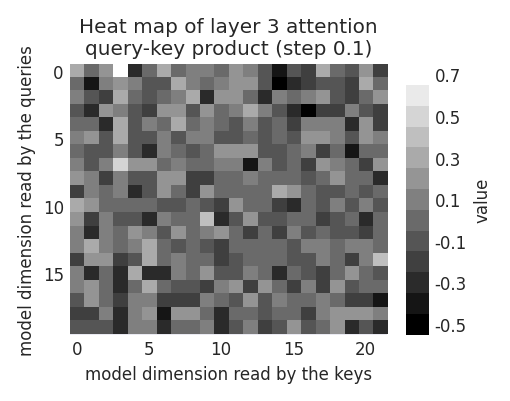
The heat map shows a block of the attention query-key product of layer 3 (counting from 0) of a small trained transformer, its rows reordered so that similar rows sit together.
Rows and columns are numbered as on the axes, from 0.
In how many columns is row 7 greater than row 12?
11
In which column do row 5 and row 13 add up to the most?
1
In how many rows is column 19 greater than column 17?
6
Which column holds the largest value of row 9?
14
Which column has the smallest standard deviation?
13
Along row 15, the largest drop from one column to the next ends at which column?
5
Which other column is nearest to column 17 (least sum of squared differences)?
8
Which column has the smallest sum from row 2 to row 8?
19
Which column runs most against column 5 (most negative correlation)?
12
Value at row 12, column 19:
-0.1
